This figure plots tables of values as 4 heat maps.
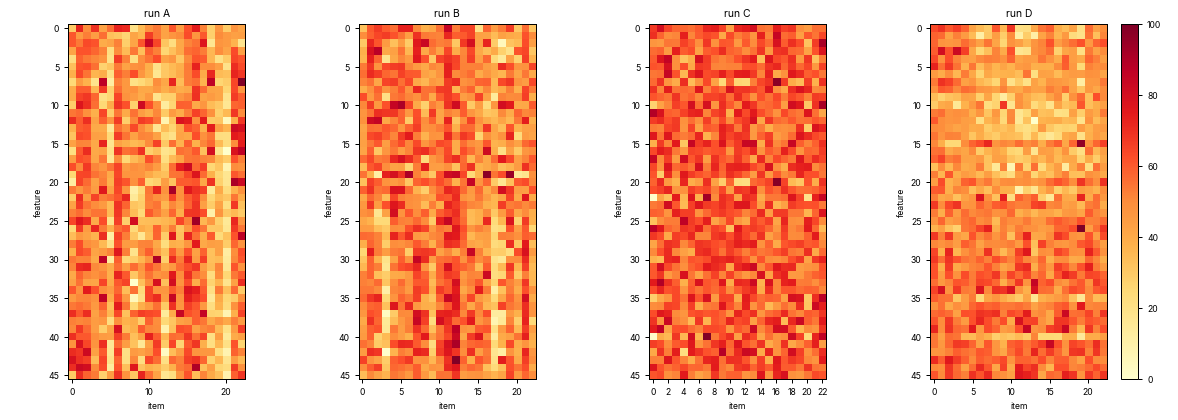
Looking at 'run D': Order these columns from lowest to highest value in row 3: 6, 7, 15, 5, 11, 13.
11, 6, 7, 5, 13, 15
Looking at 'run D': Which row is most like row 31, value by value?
29
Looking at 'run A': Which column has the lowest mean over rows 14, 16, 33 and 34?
20
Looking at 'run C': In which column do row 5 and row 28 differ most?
16
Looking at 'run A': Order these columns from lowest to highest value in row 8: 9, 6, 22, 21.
9, 22, 6, 21
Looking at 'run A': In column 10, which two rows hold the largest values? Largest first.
2, 40
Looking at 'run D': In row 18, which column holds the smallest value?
10
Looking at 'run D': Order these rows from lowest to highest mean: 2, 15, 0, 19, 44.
19, 0, 2, 15, 44
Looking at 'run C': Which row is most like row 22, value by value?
40
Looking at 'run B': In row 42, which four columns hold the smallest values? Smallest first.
3, 18, 17, 9
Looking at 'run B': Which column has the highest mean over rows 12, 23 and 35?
11
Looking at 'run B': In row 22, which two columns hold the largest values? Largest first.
21, 12
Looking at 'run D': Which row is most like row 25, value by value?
20
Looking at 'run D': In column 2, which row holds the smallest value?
15
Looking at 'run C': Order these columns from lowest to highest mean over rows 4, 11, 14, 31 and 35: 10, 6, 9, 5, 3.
10, 3, 5, 9, 6
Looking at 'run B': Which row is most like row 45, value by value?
22
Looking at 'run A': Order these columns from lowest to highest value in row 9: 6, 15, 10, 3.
10, 15, 3, 6
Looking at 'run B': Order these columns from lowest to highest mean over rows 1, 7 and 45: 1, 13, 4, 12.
13, 1, 4, 12
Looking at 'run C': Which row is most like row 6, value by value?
23
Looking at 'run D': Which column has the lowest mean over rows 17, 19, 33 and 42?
9
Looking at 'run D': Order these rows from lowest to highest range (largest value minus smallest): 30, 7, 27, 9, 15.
30, 27, 9, 7, 15
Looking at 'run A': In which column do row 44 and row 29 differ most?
8
